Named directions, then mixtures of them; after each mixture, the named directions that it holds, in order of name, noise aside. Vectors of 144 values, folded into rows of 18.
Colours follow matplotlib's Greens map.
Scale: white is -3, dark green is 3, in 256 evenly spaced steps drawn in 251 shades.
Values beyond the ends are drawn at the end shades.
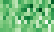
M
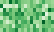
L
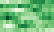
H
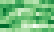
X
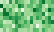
H, L, X.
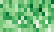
H, L, M.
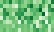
L, M.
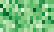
H, L, X.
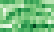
X.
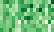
M.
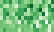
L, M.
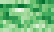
H, X.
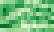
X.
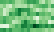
X.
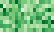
L, M, X.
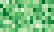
H, L, X.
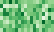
L.
